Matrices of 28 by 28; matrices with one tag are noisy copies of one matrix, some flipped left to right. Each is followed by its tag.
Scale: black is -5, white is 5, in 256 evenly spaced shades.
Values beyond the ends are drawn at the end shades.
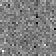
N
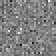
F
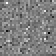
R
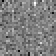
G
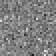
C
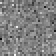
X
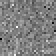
X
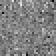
G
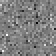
N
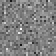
F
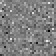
R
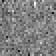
G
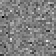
R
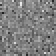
G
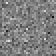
R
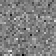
C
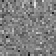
G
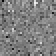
G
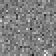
C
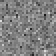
C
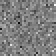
N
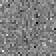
N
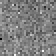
X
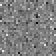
N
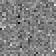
N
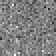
X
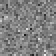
C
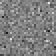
R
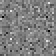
R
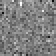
G
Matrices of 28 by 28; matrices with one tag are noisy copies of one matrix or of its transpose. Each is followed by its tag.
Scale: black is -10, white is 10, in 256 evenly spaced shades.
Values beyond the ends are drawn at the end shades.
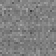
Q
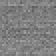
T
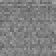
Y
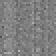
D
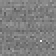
Q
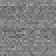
T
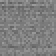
Y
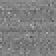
Q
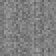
D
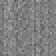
D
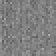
Y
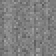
D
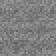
Q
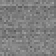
T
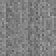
T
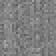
D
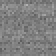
D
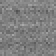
Q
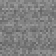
Q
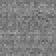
D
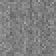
Q
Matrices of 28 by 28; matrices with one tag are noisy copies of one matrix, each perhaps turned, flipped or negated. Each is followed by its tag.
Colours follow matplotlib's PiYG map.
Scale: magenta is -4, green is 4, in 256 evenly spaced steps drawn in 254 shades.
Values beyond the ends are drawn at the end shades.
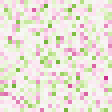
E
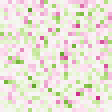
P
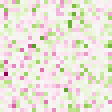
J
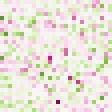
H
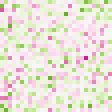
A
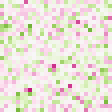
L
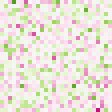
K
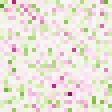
A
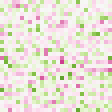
H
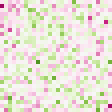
A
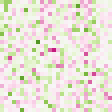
H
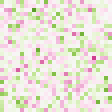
E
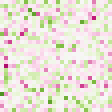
L
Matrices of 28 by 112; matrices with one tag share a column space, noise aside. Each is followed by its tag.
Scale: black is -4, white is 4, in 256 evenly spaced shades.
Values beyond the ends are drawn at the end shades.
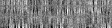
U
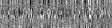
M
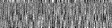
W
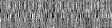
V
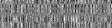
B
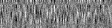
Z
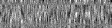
Z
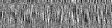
Z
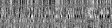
M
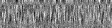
Z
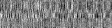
V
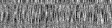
Z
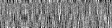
W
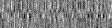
V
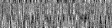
W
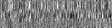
V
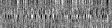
M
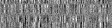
B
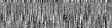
W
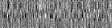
V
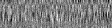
Z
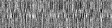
V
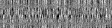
M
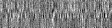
V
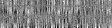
U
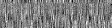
W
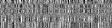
B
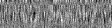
Z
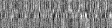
V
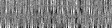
U
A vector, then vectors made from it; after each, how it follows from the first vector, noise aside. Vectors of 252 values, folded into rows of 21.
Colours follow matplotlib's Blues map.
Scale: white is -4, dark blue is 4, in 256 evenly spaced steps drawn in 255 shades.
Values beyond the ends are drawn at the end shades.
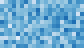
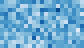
wrapped around, negated.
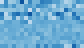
wrapped around, negated, partly zeroed.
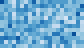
negated.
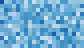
sign-scrambled.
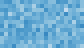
reversed, shrunk.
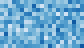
reversed, negated.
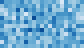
wrapped around, negated.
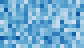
negated.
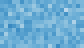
reversed, shrunk.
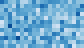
negated.
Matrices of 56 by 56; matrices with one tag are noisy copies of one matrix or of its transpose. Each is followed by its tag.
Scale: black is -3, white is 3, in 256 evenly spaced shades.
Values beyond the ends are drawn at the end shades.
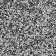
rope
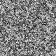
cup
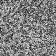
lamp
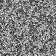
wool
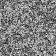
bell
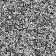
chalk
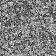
chalk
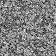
chalk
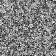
cup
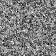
cup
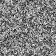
cup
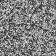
lamp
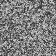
lamp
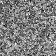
rope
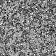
lamp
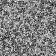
bell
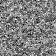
wool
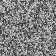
cup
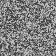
chalk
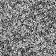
bell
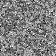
chalk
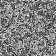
bell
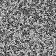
lamp
